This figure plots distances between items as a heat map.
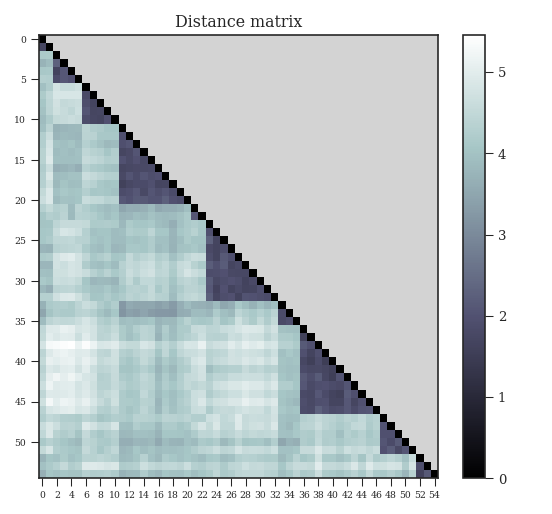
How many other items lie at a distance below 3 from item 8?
4
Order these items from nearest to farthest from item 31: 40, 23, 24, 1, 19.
24, 23, 1, 19, 40
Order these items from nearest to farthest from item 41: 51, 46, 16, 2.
46, 16, 51, 2
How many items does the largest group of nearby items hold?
11
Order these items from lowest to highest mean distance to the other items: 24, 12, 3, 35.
12, 24, 35, 3
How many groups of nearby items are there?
10
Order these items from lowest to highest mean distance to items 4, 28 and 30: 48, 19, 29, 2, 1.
29, 2, 1, 19, 48
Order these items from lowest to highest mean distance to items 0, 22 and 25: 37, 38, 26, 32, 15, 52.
26, 32, 52, 15, 37, 38
